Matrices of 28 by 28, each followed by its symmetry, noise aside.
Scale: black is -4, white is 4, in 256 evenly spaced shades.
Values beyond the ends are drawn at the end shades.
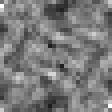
same after a half turn.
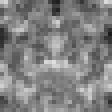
mirrored left to right.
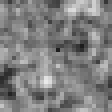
antisymmetric.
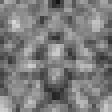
mirrored left to right.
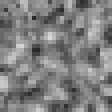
antisymmetric.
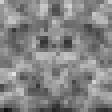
mirrored left to right.
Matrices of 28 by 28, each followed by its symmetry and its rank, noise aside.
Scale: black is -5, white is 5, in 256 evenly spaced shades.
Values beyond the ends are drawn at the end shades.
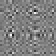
antisymmetric, rank two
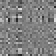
antisymmetric, rank two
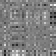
antisymmetric, rank two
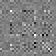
symmetric, rank three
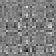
antisymmetric, rank two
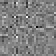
no symmetry, rank three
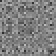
symmetric, rank three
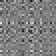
no symmetry, rank two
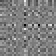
no symmetry, rank two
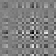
symmetric, rank one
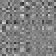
antisymmetric, rank two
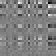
no symmetry, rank one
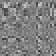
no symmetry, rank three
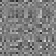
no symmetry, rank two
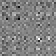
symmetric, rank three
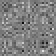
symmetric, rank three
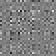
antisymmetric, rank two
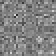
symmetric, rank three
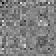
symmetric, rank three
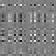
no symmetry, rank one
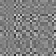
no symmetry, rank two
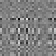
no symmetry, rank one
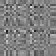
antisymmetric, rank two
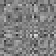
symmetric, rank two
